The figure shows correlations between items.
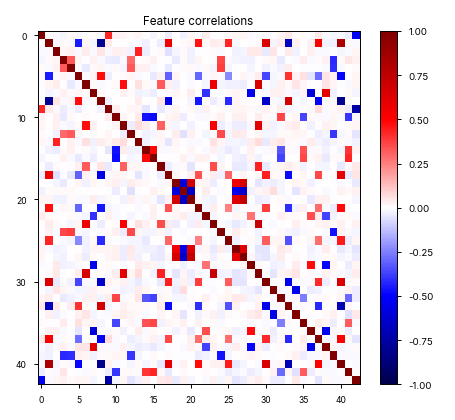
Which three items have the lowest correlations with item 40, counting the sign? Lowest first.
8, 33, 5
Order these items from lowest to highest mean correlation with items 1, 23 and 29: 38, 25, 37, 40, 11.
38, 25, 37, 40, 11
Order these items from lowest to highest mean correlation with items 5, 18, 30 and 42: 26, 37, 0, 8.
0, 8, 37, 26
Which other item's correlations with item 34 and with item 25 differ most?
31
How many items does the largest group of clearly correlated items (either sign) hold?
10
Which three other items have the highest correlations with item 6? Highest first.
29, 23, 11
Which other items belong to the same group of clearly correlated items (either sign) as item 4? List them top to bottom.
3, 12, 24, 39
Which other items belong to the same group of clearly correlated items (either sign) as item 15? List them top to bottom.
10, 14, 32, 35, 41
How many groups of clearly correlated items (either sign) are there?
9
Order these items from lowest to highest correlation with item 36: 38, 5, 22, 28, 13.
38, 5, 13, 22, 28
